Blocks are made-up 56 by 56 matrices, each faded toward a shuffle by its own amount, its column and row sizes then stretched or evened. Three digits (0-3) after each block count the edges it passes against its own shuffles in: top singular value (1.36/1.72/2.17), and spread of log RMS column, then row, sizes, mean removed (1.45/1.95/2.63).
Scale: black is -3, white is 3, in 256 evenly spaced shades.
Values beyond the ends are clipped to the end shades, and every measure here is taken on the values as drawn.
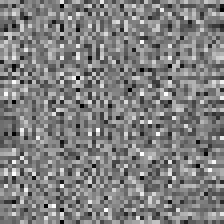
3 2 0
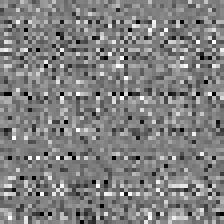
3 0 3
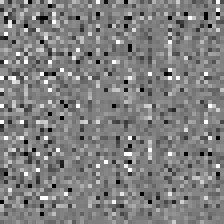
0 2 2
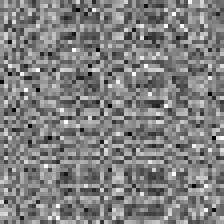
3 0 0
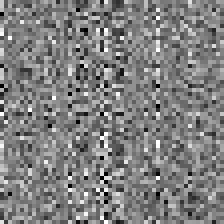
3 3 0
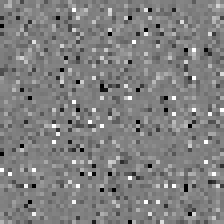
0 1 1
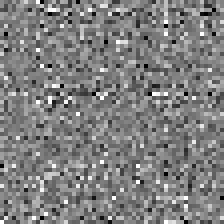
1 1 2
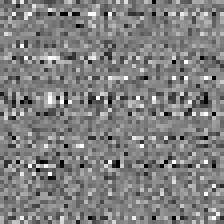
2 1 3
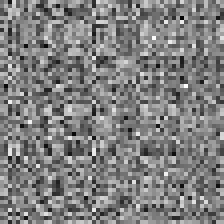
3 2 0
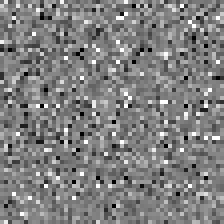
0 0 1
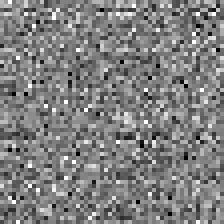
2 0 0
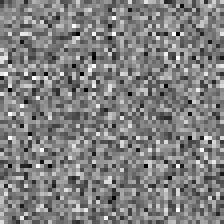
2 1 1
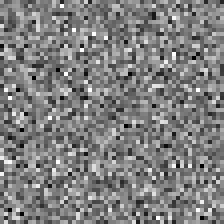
1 0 0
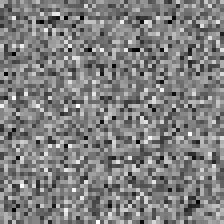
0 0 1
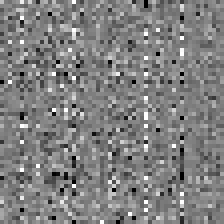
1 3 1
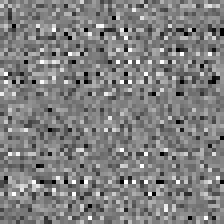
2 0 3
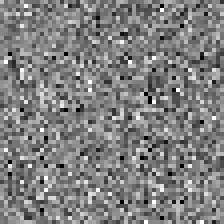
0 1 1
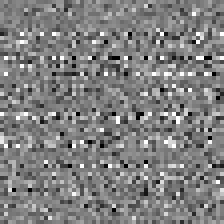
2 0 3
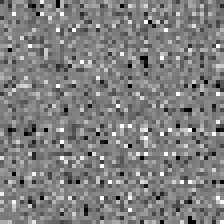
1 1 2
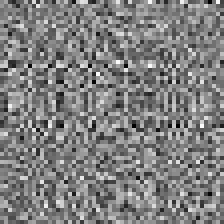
3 0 2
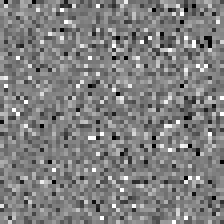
1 0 1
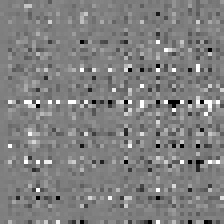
2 3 3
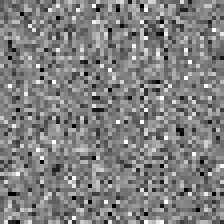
2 1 0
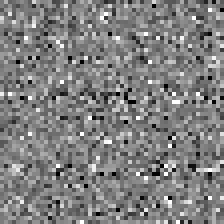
0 0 2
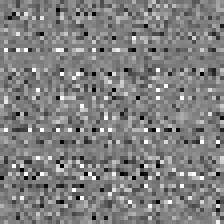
0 1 3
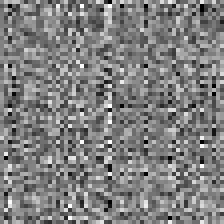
3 3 1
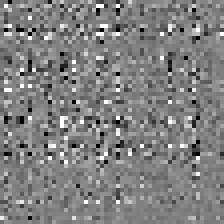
2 3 3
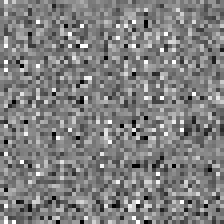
0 1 2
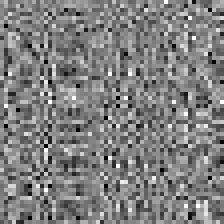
3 2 0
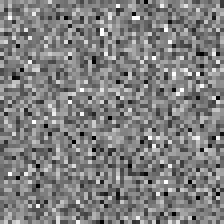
0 0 0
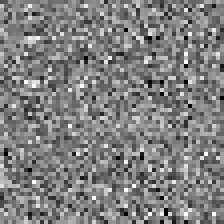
1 1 1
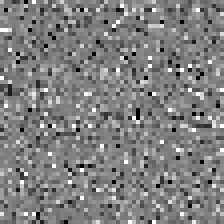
1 0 0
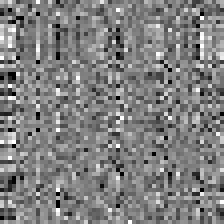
3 3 0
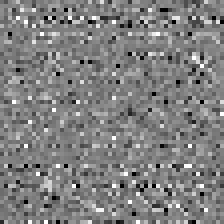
0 0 3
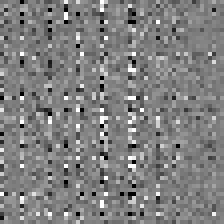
2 3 2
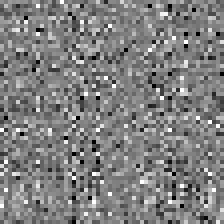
2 2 0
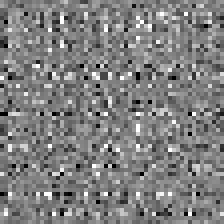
3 1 3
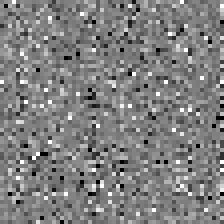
2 1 0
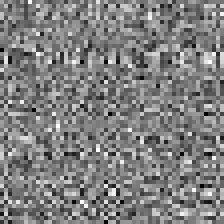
3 1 2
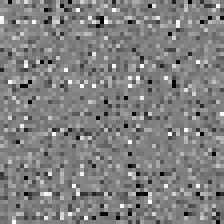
1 0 2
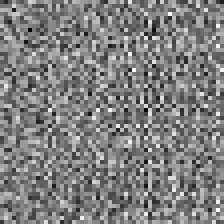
3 1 0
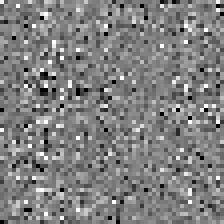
1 2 0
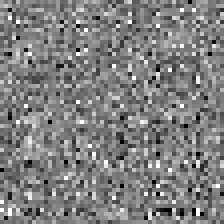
2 1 1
